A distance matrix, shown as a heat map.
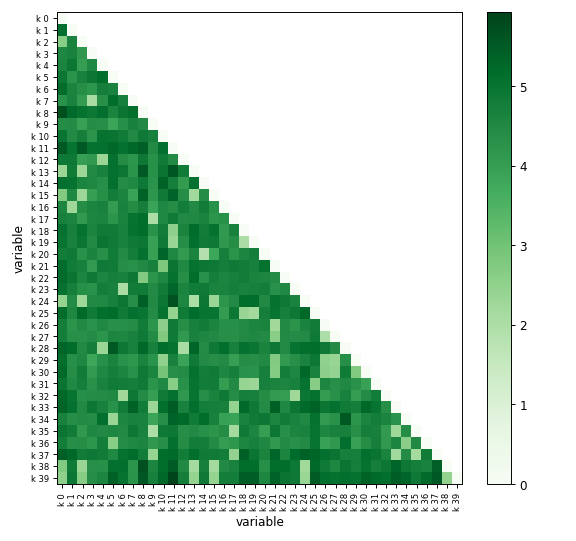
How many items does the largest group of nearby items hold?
7
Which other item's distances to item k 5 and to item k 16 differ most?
k 1
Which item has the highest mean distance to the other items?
k 8
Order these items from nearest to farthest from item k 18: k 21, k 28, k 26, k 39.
k 26, k 21, k 28, k 39
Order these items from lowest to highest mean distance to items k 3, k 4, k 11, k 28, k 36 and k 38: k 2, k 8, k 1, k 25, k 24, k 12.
k 12, k 2, k 24, k 25, k 1, k 8
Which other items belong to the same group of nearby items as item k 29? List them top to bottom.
k 10, k 21, k 26, k 27, k 30
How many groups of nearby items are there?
11
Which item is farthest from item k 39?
k 11
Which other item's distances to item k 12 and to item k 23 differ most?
k 28
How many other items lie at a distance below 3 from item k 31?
4
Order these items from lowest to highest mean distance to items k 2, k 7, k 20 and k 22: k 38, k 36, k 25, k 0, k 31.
k 38, k 0, k 36, k 31, k 25
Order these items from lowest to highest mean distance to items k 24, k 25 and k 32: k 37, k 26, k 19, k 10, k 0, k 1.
k 19, k 0, k 26, k 1, k 10, k 37
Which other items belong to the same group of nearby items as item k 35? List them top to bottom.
k 9, k 17, k 33, k 37
